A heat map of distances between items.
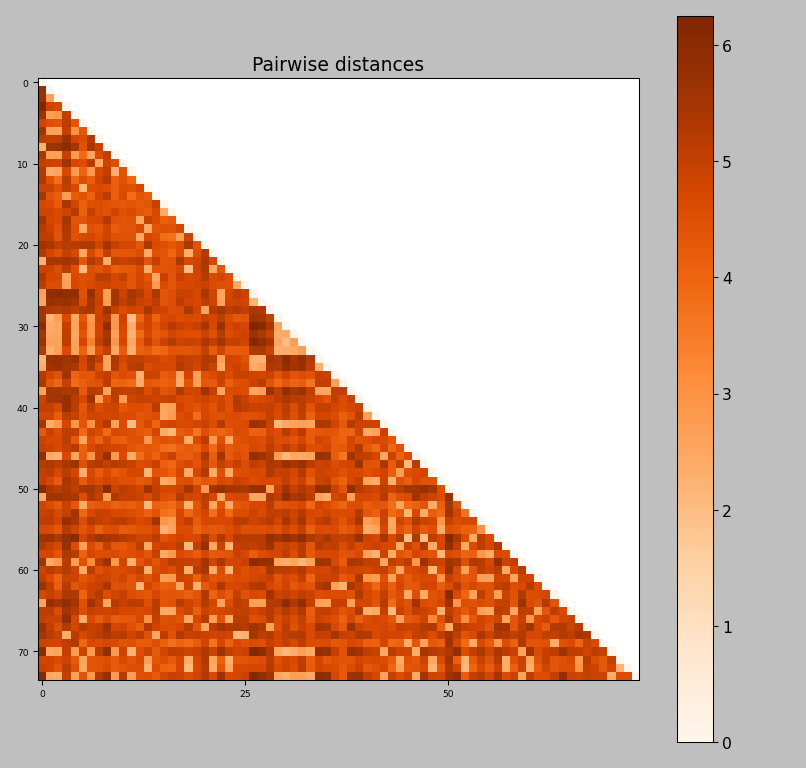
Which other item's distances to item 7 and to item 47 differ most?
56
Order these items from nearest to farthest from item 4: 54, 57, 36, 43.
36, 57, 43, 54
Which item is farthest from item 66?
3
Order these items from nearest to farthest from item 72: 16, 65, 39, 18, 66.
18, 66, 16, 65, 39
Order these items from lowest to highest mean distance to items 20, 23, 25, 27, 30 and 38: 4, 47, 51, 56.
51, 4, 47, 56
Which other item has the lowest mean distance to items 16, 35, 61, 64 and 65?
43
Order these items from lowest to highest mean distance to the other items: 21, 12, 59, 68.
21, 12, 59, 68
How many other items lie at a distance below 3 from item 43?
10
